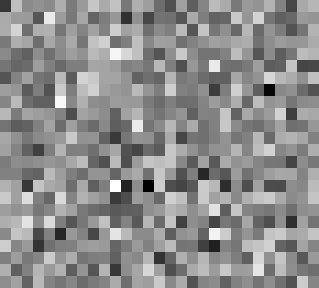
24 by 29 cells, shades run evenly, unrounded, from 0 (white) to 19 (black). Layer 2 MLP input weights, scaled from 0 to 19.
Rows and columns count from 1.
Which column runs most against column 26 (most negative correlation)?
11
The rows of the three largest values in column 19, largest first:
15, 21, 20
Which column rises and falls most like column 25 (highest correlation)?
29
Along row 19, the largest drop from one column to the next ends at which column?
28
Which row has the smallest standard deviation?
4
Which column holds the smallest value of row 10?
26
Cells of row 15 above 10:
10
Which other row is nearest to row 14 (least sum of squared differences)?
24
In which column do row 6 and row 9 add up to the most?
17
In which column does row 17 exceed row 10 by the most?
12
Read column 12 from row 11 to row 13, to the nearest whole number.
11 10 13
